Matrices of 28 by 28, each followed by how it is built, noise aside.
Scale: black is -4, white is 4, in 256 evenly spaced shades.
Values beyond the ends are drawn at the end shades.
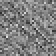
Toeplitz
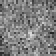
smooth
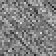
Toeplitz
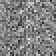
repeating rows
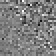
upper triangular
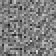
repeating rows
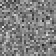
noise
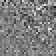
upper triangular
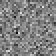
noise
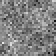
smooth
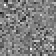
block diagonal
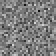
repeating rows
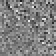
upper triangular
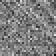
Toeplitz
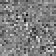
block diagonal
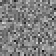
noise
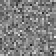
noise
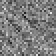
Toeplitz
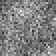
smooth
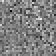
upper triangular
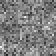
smooth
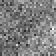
smooth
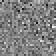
upper triangular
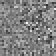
upper triangular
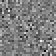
block diagonal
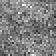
smooth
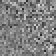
upper triangular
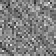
Toeplitz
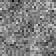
smooth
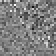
upper triangular
